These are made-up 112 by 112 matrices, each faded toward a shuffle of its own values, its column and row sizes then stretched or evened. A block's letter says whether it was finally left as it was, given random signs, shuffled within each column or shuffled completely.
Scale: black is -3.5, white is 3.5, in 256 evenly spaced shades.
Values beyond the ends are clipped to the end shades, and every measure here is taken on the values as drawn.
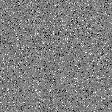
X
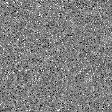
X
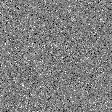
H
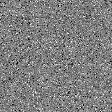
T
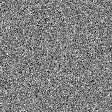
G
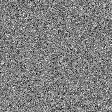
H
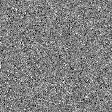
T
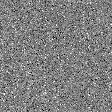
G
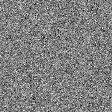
T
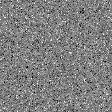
G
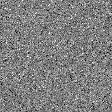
T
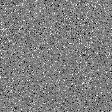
T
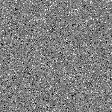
G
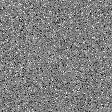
H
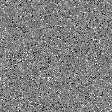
T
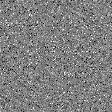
X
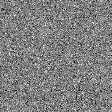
T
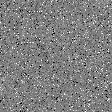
G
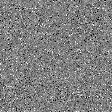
T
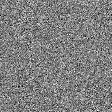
T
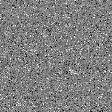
X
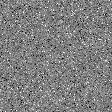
H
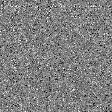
X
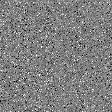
T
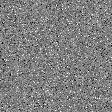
H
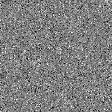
X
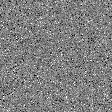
H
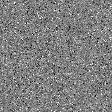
G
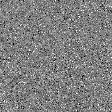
X
